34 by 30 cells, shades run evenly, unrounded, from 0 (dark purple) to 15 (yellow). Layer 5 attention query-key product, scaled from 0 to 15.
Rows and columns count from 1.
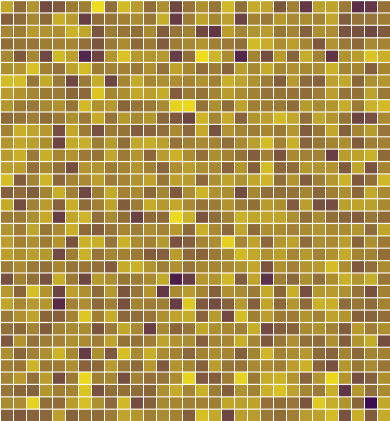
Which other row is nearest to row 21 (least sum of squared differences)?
6
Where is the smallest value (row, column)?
33, 29
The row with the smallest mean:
3
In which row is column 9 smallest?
7
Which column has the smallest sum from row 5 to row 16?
28
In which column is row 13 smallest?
26
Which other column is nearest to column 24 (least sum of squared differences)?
17
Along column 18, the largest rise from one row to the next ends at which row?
20
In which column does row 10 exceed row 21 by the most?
16
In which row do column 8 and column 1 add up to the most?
1
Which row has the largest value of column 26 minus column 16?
31
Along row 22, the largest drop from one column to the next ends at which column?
21
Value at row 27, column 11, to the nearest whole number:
9
